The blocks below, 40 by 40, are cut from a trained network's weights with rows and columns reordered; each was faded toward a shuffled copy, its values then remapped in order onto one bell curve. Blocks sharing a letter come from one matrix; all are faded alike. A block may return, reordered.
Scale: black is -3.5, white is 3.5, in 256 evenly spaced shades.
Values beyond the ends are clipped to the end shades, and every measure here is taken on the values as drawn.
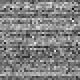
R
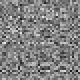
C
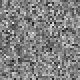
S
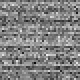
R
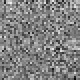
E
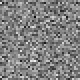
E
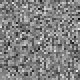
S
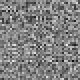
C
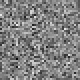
S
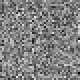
S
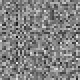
E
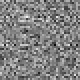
C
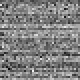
R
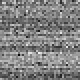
R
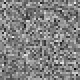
S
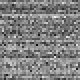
R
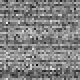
R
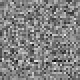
C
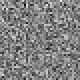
S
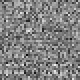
C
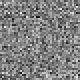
E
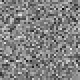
C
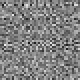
C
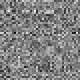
C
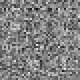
C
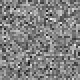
S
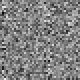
S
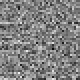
E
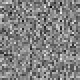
S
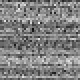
R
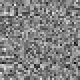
C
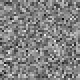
C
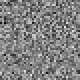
C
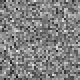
S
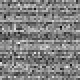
R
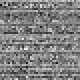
R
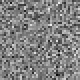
S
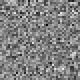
E
